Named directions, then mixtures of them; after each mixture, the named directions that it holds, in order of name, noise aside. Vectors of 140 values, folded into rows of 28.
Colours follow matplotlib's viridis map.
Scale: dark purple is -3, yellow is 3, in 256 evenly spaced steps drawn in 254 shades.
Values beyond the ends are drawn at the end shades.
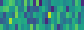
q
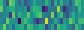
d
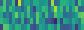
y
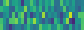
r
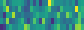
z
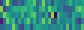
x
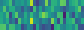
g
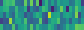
q.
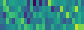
q, z.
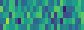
d, x, y.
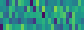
g, r, y.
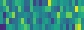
z.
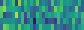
q, y.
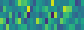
d, x.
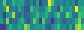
z.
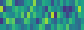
d, x.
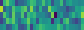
d, r, x.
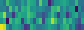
z.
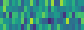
g, r, y.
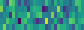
d.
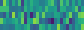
r, y, z.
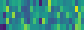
z.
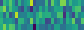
g, q, y.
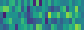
q, z.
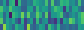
d, y.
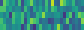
g, r, y.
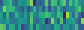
g, q.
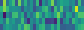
q, y, z.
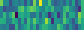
g, q, r.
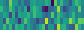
d.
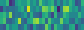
d, q.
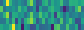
g, x.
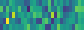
d, x, z.
